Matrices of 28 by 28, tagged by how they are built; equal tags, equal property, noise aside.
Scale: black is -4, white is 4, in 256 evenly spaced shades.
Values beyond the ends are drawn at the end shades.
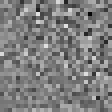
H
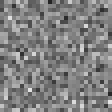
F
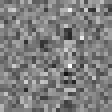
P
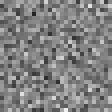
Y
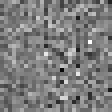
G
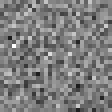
Y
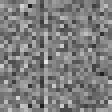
F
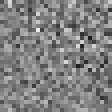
H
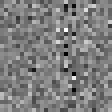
G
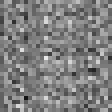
F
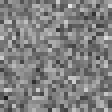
Y
